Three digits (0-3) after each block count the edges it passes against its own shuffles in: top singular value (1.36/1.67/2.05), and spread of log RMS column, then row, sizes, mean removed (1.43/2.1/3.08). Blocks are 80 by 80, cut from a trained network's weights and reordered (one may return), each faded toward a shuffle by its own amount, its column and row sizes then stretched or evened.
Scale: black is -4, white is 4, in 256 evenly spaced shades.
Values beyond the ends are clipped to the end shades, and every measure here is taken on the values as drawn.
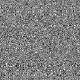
2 0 2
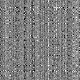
3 2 2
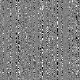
1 3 1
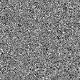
0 1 1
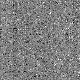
0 0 1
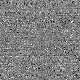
0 0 1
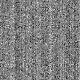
2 0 1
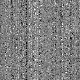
2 2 0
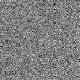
2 1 0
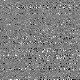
0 1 3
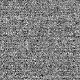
1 1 0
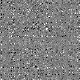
0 2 2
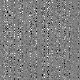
0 3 1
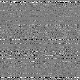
3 1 3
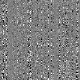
1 3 1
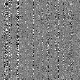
2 3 0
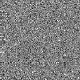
1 1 1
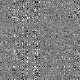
2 3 2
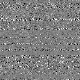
0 0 3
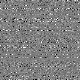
0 0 3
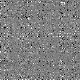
0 2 2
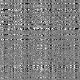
3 1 3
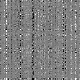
3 3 2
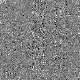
0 2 0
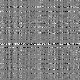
3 1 3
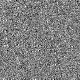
0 0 1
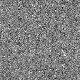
1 1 0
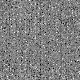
1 0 1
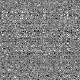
1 1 2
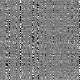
2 3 0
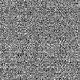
2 1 0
